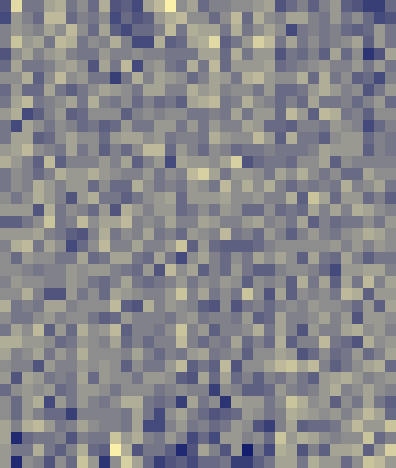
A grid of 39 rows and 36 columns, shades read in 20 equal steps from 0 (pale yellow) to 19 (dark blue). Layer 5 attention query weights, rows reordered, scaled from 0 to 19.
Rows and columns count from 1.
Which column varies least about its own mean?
9
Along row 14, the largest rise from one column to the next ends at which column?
23
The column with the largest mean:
7
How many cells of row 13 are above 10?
14
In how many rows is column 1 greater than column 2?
17
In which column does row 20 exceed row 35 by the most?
27
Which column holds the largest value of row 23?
31
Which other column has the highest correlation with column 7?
20
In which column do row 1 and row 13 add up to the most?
34
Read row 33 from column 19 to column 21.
10 16 9
